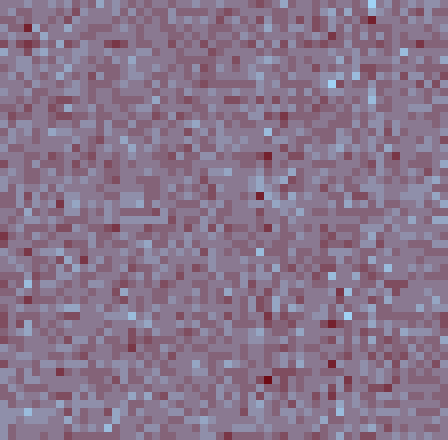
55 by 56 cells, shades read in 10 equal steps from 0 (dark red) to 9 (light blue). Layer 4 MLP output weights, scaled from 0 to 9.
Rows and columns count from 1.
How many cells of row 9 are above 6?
1
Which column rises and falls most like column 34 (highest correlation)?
50
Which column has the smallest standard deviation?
39
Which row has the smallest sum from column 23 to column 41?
13
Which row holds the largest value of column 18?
26
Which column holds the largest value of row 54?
14
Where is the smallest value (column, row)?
34, 48
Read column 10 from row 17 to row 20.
5 6 3 5
